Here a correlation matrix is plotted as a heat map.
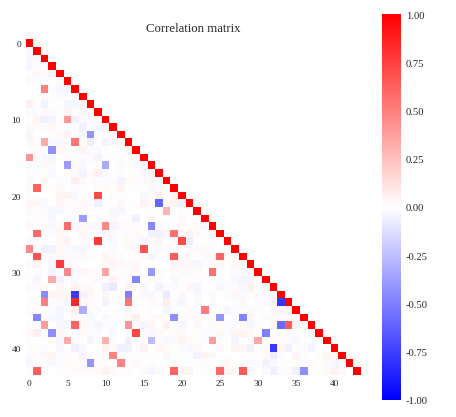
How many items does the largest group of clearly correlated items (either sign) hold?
6
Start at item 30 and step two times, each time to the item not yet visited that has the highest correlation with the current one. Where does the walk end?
5
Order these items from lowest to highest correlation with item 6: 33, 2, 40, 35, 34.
33, 40, 35, 2, 34
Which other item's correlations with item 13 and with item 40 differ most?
32
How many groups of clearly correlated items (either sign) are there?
13
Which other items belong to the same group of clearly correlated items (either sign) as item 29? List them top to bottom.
4
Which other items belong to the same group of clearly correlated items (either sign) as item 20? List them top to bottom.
9, 26
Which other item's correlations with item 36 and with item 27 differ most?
15
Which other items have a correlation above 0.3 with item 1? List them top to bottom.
19, 25, 28, 43
